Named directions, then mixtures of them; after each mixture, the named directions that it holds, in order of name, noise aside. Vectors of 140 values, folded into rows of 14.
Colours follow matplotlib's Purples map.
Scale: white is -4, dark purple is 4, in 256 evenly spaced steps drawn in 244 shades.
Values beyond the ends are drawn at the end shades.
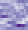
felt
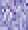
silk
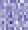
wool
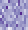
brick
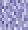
brick, silk, wool.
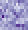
brick, felt, silk.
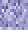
brick, silk.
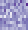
felt, silk, wool.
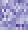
brick, felt, silk.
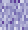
brick, silk, wool.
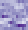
felt.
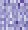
wool.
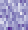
brick, felt, silk.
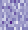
silk, wool.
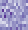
brick, felt, silk.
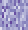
brick, silk, wool.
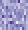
brick, felt, wool.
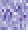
silk.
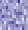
brick, felt, wool.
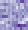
felt, wool.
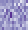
silk, wool.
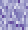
brick, felt, wool.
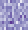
wool.
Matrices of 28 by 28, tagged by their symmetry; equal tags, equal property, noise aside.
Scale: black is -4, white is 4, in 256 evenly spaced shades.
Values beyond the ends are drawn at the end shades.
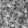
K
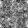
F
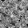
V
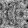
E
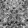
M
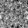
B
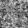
B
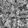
B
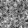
B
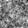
V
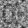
E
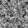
K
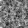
E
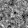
V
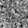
V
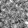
K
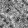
V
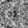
E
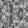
E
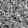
B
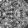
E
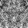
M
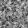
B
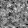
K
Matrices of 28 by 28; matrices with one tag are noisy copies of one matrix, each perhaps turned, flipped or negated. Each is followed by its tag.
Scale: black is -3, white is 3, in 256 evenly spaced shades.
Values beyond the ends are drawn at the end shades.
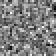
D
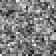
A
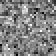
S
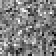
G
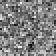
S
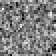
D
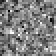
S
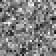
A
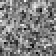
G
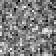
S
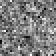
A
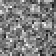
S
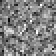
S
